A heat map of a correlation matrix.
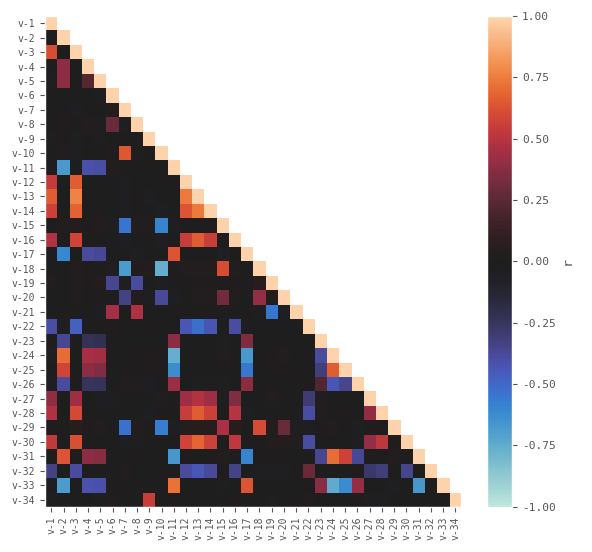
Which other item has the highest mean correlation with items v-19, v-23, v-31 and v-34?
v-9
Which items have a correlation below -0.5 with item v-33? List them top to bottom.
v-2, v-24, v-25, v-31
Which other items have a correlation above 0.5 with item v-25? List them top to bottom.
v-2, v-24, v-31
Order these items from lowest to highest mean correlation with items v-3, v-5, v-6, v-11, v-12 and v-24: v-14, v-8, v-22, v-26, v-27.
v-22, v-26, v-8, v-27, v-14
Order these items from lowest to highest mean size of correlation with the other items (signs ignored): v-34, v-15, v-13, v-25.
v-34, v-15, v-25, v-13
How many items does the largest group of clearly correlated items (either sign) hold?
11
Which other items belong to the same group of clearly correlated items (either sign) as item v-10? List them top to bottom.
v-7, v-15, v-18, v-20, v-29
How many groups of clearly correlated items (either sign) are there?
5
